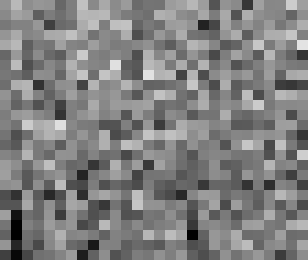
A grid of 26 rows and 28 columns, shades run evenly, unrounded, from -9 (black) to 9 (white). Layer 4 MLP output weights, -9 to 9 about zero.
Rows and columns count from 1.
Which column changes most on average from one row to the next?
28
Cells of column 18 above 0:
12
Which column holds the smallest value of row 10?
24
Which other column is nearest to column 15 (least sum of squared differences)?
16
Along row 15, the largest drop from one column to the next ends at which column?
25
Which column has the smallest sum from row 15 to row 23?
2
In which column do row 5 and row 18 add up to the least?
8
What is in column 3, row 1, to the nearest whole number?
1
